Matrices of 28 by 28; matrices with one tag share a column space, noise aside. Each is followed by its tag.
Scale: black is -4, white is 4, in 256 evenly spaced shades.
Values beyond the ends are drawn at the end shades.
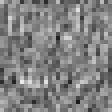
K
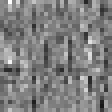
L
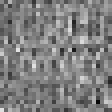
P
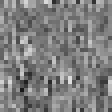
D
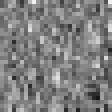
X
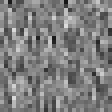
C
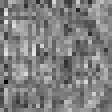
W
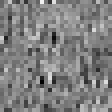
K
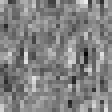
L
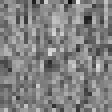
P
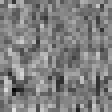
D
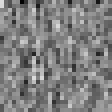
W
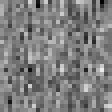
L
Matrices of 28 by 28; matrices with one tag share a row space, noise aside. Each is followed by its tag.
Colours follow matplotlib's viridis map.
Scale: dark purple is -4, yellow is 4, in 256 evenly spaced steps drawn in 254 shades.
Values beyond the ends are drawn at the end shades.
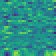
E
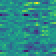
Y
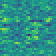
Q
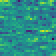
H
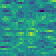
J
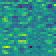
E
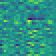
Q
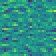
E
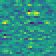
Q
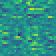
Q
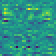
Q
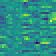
Y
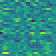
Q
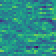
H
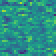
E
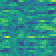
J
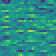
J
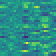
Y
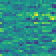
H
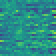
H
